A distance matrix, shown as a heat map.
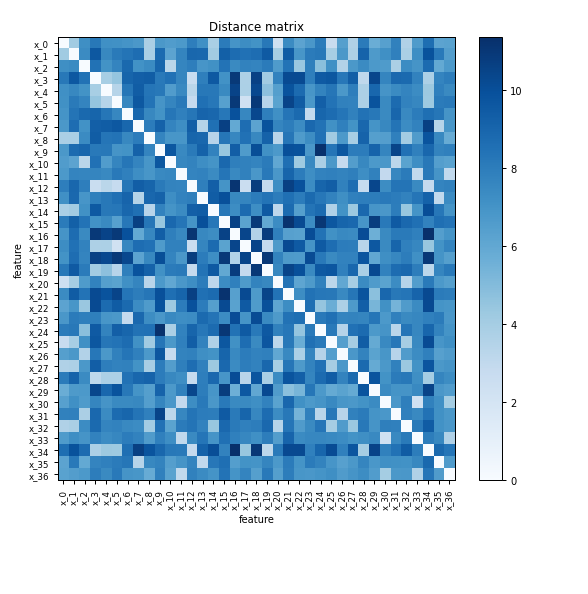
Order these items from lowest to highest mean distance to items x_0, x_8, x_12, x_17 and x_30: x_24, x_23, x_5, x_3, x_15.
x_5, x_3, x_23, x_15, x_24
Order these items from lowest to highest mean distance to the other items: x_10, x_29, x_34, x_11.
x_10, x_11, x_29, x_34
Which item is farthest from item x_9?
x_24
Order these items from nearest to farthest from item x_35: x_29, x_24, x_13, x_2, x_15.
x_13, x_2, x_29, x_24, x_15
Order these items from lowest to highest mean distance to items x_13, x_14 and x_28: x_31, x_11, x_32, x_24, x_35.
x_35, x_32, x_11, x_31, x_24
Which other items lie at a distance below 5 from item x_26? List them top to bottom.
x_2, x_10, x_22, x_24, x_31
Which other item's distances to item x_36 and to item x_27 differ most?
x_11
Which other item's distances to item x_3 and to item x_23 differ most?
x_6
